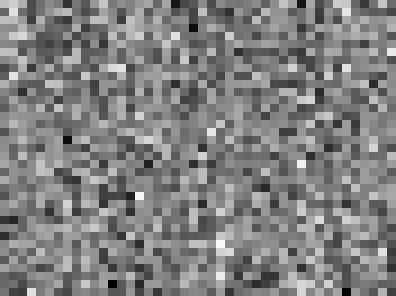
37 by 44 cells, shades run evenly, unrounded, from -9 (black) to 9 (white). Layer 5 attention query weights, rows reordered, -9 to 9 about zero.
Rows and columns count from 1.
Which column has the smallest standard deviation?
28
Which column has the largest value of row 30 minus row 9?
15
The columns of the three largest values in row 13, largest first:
35, 34, 42
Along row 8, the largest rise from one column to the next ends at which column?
21
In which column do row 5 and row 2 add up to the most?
2
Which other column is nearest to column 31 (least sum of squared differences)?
27
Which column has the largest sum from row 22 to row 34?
25
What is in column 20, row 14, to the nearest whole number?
-2
